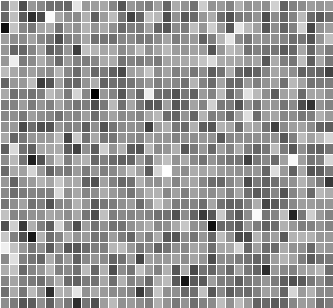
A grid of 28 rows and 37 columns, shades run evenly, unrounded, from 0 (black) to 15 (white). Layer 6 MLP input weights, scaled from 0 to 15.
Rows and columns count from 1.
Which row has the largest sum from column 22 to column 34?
6
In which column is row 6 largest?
2
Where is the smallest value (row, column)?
9, 11
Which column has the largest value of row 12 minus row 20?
33
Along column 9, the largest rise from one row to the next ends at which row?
27
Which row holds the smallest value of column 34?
10
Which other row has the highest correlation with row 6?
3
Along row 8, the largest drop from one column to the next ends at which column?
5
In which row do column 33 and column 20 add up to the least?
20
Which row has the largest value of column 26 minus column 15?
4
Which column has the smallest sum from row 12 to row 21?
30
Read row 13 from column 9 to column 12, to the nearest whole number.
12 7 10 7
